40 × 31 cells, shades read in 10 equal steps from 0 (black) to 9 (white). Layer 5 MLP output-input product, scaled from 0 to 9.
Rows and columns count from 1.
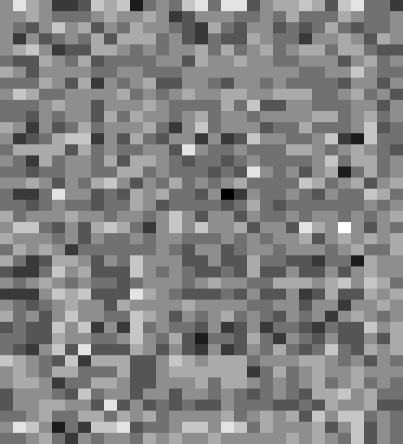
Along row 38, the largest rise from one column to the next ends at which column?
25
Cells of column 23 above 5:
7
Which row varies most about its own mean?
1
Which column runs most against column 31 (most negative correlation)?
15
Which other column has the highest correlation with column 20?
11
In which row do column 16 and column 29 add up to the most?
12
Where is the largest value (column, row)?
27, 21
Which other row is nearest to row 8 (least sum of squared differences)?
19
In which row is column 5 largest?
18
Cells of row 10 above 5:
4
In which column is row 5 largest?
3
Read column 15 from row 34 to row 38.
6 5 5 4 5
